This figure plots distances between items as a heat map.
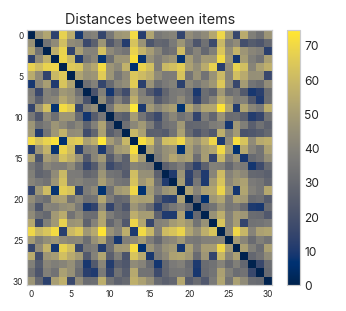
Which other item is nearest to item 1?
12
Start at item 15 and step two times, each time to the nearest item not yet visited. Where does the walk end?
23
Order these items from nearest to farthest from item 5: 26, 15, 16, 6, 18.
18, 16, 6, 15, 26
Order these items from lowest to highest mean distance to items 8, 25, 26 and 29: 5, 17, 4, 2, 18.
17, 18, 2, 5, 4
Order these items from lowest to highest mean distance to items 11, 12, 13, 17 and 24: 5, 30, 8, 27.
30, 8, 27, 5
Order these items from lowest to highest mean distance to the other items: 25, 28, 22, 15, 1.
28, 1, 22, 25, 15
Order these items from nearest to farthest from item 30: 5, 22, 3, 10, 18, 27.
5, 22, 18, 10, 27, 3
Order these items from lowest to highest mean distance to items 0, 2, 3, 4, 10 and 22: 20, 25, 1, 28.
28, 20, 1, 25
